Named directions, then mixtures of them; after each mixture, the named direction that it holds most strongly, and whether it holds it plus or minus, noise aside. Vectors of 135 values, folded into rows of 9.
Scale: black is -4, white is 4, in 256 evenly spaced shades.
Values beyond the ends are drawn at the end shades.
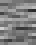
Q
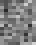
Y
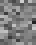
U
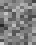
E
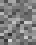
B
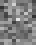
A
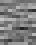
Q, plus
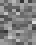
U, minus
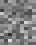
B, plus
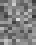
A, plus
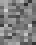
Y, minus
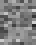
U, minus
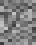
E, minus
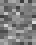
U, minus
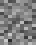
B, minus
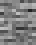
Q, plus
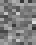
U, minus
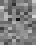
A, minus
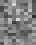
A, plus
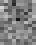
A, minus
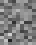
B, minus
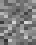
B, plus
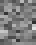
U, plus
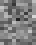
A, minus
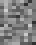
Y, minus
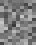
E, minus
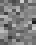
U, plus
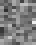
U, minus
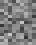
B, minus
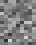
B, plus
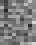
Y, plus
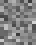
U, minus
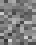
B, plus
